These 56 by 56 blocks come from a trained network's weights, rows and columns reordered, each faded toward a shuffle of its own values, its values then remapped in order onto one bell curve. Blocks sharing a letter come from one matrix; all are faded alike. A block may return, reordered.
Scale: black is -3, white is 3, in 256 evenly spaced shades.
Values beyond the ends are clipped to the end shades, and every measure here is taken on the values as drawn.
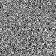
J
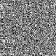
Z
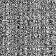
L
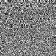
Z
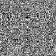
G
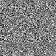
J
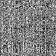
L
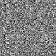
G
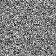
Z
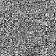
G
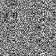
G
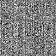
L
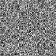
G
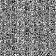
L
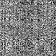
L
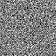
Z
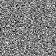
J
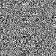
Z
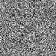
Z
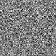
J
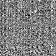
L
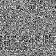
J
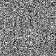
G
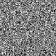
G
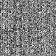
L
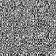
G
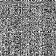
L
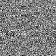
J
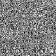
G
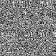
Z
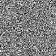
Z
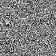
Z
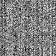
L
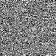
Z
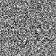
G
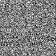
Z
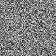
G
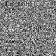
Z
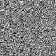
Z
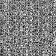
L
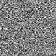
J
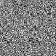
J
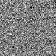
Z
